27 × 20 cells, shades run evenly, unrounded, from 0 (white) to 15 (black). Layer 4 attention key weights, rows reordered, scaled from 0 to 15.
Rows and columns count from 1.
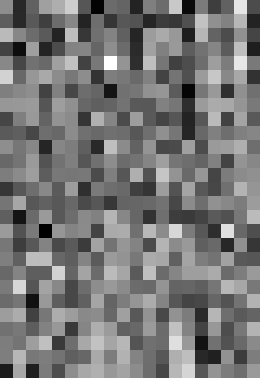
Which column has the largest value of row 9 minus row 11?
15
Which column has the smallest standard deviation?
10
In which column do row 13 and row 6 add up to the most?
8
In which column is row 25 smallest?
14
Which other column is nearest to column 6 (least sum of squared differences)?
19
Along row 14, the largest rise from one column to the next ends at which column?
7
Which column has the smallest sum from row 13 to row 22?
13
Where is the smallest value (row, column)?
5, 9
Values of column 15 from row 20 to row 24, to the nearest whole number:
6 9 11 8 7
